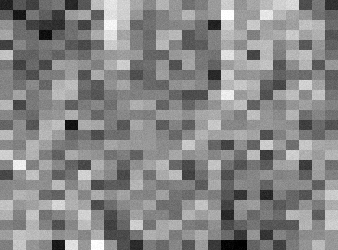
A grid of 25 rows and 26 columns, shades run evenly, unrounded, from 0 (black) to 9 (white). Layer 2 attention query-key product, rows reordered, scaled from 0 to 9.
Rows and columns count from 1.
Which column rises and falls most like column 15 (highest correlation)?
24
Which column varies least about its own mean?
12
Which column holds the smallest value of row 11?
2
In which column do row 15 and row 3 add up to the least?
17
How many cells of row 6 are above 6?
6
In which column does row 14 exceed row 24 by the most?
19
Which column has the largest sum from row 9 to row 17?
23
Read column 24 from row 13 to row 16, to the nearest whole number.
2 4 7 6
